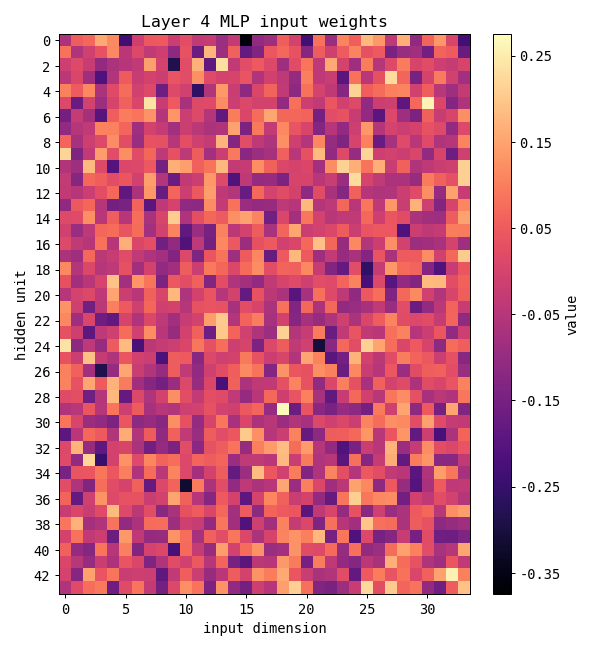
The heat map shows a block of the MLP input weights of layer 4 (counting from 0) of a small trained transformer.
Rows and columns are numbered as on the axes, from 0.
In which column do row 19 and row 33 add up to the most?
30
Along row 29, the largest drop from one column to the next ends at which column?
19
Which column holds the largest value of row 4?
24
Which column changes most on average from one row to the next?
9
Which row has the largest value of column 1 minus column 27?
39
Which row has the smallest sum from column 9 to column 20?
0
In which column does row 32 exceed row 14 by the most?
17
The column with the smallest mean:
8
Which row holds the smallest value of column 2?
23
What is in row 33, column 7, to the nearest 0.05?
0.1
